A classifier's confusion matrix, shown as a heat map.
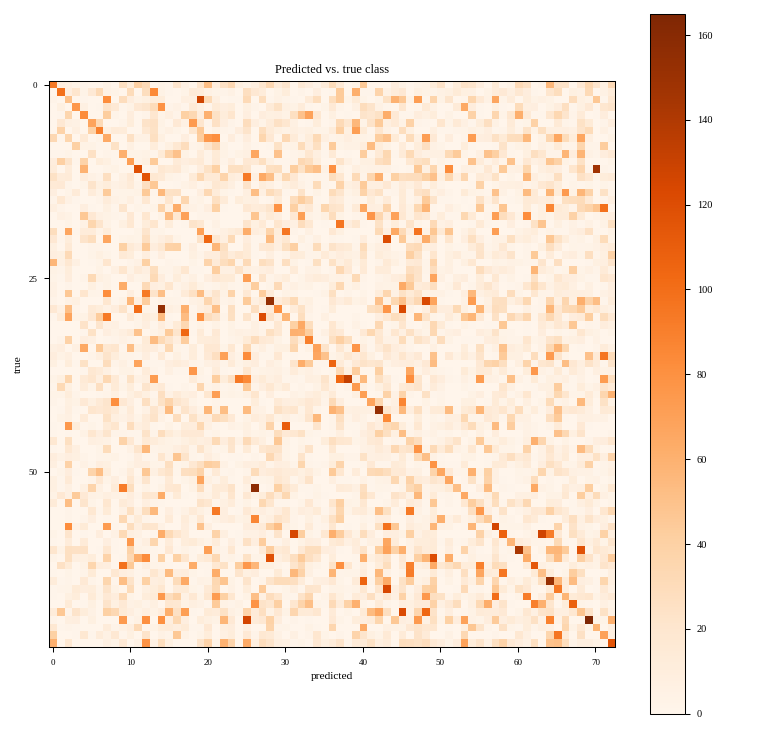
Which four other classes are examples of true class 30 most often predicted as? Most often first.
27, 7, 19, 2
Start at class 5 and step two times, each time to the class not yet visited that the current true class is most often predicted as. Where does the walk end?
37
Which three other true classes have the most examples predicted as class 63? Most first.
58, 67, 18
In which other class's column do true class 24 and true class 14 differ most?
66
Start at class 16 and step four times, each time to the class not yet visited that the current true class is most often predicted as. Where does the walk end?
34
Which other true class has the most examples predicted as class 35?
16
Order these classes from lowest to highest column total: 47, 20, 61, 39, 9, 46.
39, 9, 20, 61, 46, 47
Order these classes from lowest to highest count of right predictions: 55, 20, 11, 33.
55, 33, 20, 11
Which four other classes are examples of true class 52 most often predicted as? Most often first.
26, 9, 62, 56
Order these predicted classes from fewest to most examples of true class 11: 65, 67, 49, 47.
65, 67, 49, 47
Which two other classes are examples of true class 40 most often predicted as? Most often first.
21, 72
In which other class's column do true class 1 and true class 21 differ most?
13
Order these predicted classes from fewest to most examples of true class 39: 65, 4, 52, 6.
52, 4, 6, 65
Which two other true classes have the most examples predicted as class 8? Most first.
41, 68
